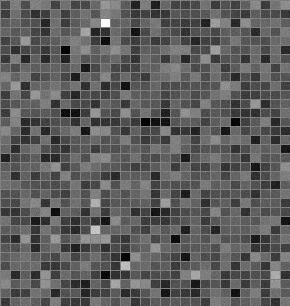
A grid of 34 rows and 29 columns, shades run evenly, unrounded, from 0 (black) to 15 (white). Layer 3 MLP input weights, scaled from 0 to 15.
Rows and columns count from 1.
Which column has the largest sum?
10
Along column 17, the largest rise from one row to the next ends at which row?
15
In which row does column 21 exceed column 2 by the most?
31
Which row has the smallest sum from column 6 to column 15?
14
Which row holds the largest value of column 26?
12
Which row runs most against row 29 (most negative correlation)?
6
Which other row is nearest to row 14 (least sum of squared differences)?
2
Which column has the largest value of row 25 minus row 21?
28
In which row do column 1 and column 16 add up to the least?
24
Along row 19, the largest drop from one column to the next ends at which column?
7
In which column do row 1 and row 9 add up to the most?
11
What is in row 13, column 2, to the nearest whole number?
8
